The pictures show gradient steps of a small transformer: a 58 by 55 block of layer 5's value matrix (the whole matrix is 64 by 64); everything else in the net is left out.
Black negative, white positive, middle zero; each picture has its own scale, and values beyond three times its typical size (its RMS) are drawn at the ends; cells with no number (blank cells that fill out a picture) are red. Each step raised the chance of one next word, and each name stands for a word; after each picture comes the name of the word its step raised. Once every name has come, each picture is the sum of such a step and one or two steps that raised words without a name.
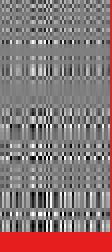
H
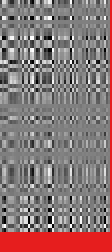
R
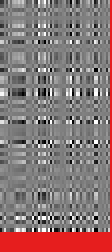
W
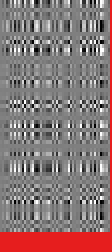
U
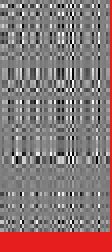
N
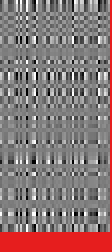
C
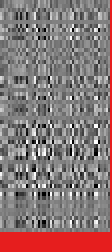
H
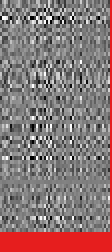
R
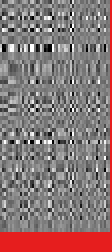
U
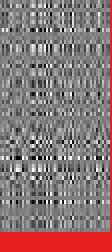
U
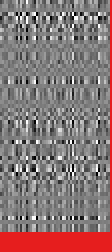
W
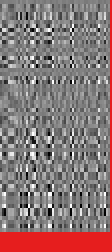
H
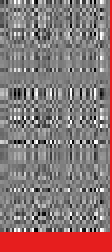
W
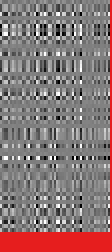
U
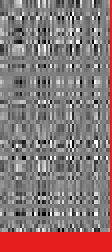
U
